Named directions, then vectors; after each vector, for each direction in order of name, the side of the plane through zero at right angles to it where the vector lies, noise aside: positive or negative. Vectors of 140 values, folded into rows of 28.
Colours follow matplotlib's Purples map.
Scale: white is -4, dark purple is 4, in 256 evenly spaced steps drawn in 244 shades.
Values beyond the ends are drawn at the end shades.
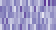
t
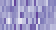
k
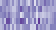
negative, positive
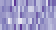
positive, positive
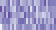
negative, positive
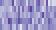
negative, negative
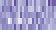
positive, positive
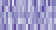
positive, positive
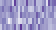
positive, positive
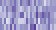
positive, negative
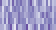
negative, negative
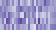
negative, positive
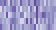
positive, negative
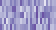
positive, negative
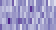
negative, negative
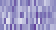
positive, negative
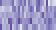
negative, negative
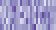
positive, negative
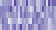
positive, positive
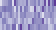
positive, positive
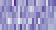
positive, positive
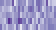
negative, negative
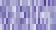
negative, positive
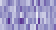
negative, positive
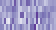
positive, negative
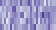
positive, negative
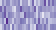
negative, positive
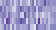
negative, positive
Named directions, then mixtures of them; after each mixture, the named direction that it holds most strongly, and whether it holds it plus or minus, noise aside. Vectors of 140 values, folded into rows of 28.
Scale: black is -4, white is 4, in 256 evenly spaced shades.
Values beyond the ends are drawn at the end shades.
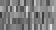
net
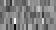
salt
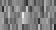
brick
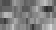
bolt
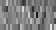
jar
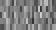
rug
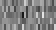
brick, minus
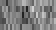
jar, minus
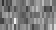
bolt, plus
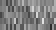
jar, minus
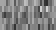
rug, minus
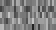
rug, minus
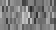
brick, plus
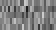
net, minus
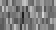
brick, minus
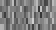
rug, minus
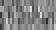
rug, plus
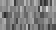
rug, minus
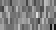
brick, plus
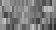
bolt, minus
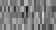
net, minus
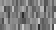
brick, minus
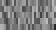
rug, minus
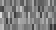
net, minus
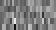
salt, plus
